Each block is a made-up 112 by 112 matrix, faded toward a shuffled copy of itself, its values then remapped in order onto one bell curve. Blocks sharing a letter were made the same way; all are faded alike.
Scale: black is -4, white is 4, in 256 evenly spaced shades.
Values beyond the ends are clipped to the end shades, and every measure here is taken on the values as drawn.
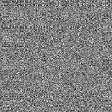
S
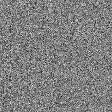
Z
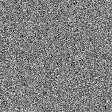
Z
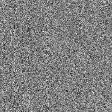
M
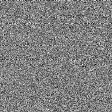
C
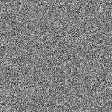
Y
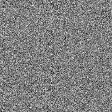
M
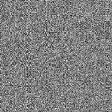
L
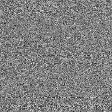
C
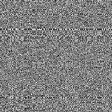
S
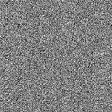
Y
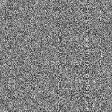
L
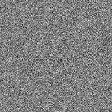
Y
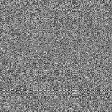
S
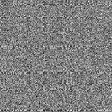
S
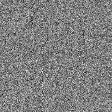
M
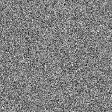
Z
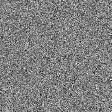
Z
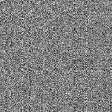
L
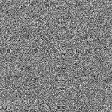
Y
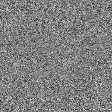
C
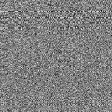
S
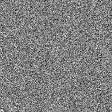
M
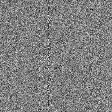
M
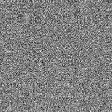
Y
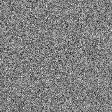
Z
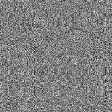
L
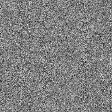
M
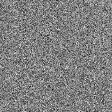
M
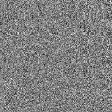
L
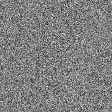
Z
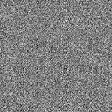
Y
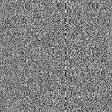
L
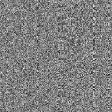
L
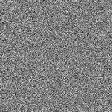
Y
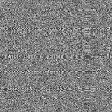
S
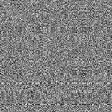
S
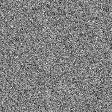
Z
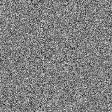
M
